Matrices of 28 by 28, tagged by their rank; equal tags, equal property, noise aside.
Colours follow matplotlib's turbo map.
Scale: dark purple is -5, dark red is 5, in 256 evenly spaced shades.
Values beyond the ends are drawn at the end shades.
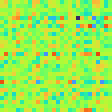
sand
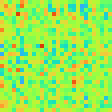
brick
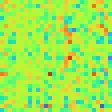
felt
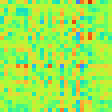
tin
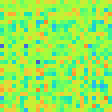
felt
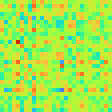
tin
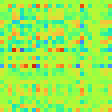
tin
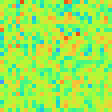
brick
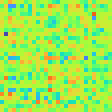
tin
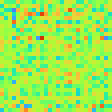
brick
